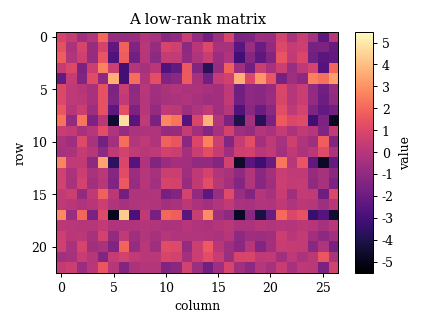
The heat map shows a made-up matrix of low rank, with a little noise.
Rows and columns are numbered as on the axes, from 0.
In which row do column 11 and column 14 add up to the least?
3
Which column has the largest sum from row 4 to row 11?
6
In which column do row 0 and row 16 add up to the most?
4
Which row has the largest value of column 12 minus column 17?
12
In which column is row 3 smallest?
14
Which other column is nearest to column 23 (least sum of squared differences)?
21
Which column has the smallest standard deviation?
8
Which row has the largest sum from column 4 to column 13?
10
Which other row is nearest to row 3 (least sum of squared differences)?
15
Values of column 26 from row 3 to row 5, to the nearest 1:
2 3 -1
